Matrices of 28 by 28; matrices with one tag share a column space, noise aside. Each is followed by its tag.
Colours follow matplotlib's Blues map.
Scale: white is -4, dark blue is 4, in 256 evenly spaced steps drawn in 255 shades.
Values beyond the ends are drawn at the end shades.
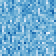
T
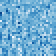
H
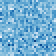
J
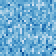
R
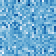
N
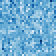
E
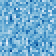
E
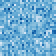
E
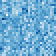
T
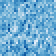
R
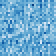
R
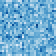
R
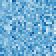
N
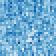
T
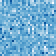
N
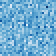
H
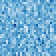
R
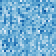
E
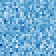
J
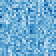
E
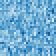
T
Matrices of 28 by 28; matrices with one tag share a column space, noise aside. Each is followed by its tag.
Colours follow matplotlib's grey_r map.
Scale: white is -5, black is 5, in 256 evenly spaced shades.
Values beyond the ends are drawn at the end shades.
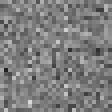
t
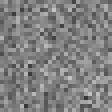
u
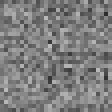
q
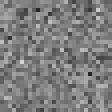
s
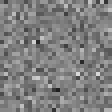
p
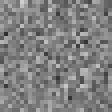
q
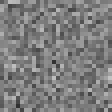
t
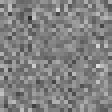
u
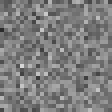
p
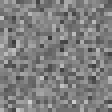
p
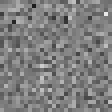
u
